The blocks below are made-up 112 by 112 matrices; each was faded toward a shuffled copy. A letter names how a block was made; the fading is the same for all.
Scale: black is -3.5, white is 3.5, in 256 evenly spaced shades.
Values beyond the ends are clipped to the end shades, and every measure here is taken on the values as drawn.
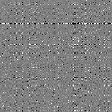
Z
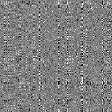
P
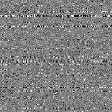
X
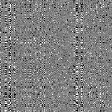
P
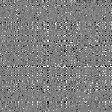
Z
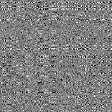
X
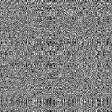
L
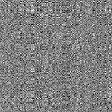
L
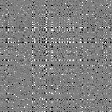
Z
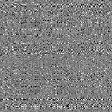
X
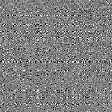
X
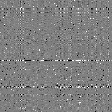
Z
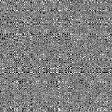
X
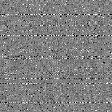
X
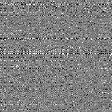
X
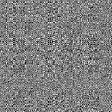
L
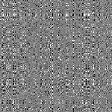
P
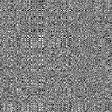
L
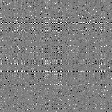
Z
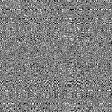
X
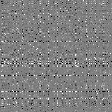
Z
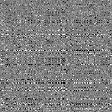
X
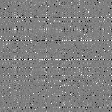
Z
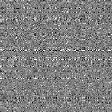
X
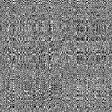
L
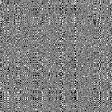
P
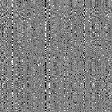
P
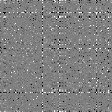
Z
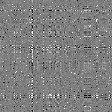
Z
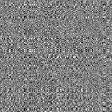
L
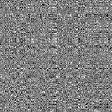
L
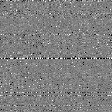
X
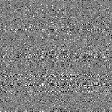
X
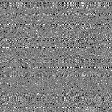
X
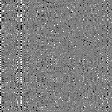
P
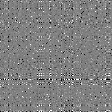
Z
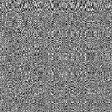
L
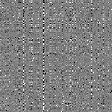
P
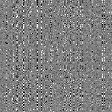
P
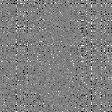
Z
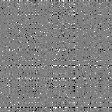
Z
